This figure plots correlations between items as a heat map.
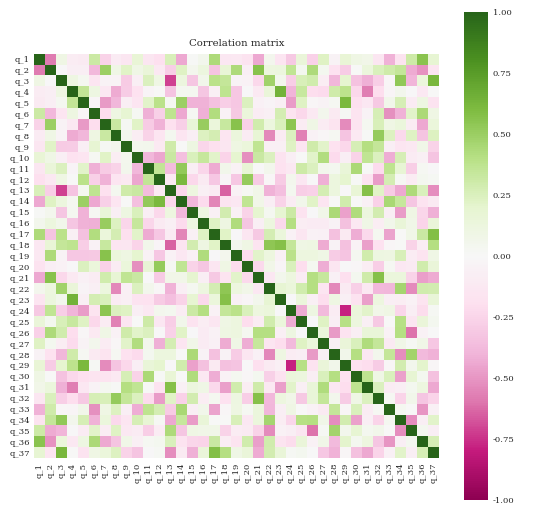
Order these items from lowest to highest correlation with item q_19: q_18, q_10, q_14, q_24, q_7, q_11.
q_14, q_11, q_18, q_10, q_24, q_7
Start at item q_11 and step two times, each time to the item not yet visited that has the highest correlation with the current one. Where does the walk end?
q_12
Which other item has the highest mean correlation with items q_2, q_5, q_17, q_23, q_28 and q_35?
q_4
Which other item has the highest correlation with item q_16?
q_7
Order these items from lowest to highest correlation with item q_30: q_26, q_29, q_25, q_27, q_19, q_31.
q_29, q_26, q_19, q_25, q_27, q_31
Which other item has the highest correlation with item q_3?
q_37
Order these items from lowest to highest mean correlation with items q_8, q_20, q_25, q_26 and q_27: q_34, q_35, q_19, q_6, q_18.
q_35, q_18, q_6, q_19, q_34
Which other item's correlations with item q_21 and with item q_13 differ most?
q_2
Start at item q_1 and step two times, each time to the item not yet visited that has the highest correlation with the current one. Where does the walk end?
q_6
